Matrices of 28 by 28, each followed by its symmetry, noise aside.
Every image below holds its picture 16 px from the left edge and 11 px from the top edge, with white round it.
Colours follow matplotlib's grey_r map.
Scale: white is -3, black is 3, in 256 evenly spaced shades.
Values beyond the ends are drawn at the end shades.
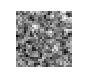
symmetric across the other diagonal.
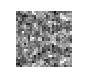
mirrored top to bottom.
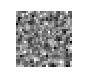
antisymmetric.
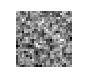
symmetric across the other diagonal.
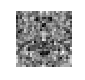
mirrored left to right.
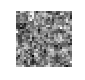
antisymmetric.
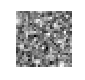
symmetric across the other diagonal.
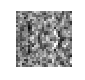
mirrored top to bottom.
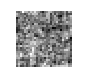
antisymmetric.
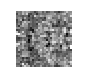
mirrored top to bottom.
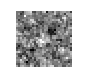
symmetric across the other diagonal.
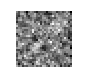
symmetric across the other diagonal.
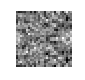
mirrored top to bottom.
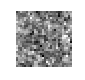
no symmetry.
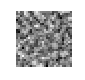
antisymmetric.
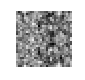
mirrored top to bottom.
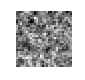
no symmetry.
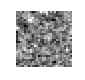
antisymmetric.
